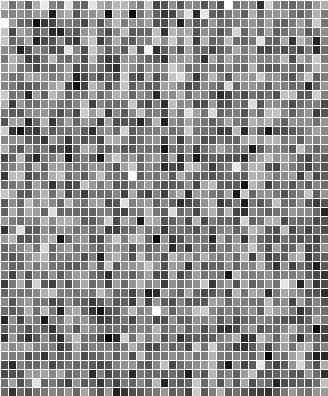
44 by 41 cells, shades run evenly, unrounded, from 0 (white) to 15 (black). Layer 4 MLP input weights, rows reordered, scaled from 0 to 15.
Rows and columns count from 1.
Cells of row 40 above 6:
37
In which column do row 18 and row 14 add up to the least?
34
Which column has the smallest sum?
32
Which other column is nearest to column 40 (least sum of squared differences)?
41
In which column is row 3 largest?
5
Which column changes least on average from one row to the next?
28
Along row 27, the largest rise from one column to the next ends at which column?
8
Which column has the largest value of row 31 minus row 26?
29
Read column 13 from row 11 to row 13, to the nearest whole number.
9 7 4
